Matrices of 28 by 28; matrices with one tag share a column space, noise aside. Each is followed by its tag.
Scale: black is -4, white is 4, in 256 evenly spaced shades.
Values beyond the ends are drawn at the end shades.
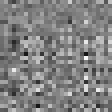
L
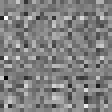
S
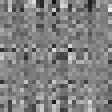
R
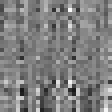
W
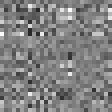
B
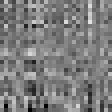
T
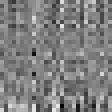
T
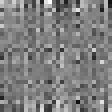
R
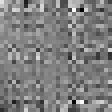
R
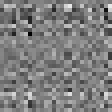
B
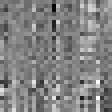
W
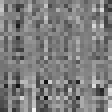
W
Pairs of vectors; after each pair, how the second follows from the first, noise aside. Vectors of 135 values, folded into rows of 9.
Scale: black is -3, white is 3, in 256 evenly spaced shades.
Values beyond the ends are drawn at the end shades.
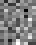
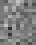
reversed, shrunk.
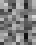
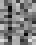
reversed.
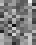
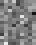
reversed, partly zeroed.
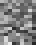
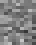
shrunk.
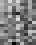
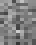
reversed, negated, shrunk.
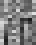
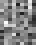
reversed, negated.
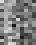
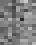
reversed, shrunk.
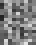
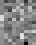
negated, partly zeroed.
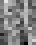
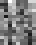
reversed, negated.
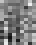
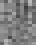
reversed, shrunk.
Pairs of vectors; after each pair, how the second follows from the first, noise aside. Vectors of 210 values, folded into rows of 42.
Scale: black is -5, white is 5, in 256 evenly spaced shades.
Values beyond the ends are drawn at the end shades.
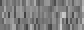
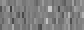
wrapped around, partly zeroed.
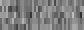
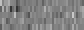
partly zeroed.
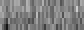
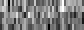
wrapped around, negated, scaled up.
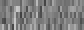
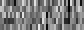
reversed, negated, scaled up.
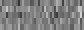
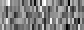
wrapped around, negated, scaled up.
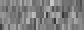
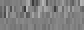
wrapped around, partly zeroed.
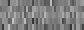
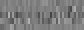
reversed, negated, partly zeroed.
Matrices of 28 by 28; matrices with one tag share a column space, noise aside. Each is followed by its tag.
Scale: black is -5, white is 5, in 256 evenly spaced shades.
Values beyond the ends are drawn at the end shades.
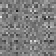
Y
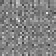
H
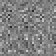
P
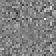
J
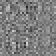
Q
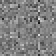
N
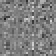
N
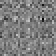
N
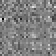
N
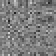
H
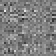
P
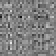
Y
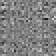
J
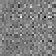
Y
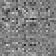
J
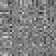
H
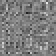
Q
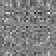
H
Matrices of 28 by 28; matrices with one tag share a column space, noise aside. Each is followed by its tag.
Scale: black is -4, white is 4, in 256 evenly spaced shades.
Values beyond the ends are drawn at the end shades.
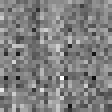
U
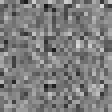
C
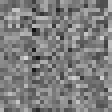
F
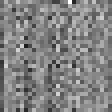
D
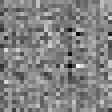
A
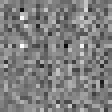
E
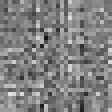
U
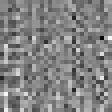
U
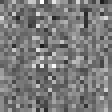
D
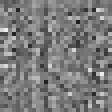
A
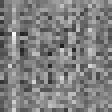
A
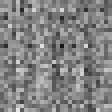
E
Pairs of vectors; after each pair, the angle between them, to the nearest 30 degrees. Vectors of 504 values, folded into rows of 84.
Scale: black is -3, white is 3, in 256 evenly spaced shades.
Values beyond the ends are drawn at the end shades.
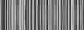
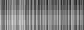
30 degrees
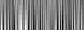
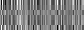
60 degrees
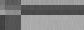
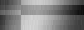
60 degrees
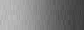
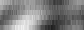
60 degrees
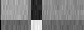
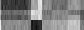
150 degrees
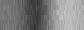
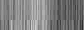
150 degrees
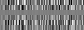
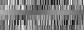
150 degrees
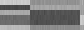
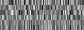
90 degrees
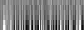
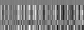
90 degrees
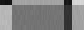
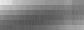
90 degrees
